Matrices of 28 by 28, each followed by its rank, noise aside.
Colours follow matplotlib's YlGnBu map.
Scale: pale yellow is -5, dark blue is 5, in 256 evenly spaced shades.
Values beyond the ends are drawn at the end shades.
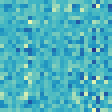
four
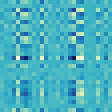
one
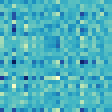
two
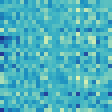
four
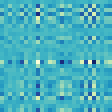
one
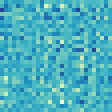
four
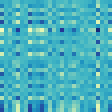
one
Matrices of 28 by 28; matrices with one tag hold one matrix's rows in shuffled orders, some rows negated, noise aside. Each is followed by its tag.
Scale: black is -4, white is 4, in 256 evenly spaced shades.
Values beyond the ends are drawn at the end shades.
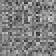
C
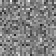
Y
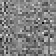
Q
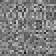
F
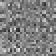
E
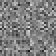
Y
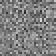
F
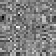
E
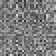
F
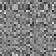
Y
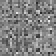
C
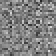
C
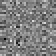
E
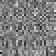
F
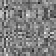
Q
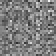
C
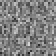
Y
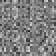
Y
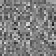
Y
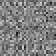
F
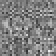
C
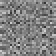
E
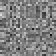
E
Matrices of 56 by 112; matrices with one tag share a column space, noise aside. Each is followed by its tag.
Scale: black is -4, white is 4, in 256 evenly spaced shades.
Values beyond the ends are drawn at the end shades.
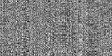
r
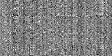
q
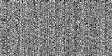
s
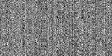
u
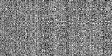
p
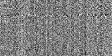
q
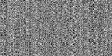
u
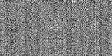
s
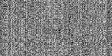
u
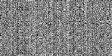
p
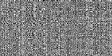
p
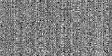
r
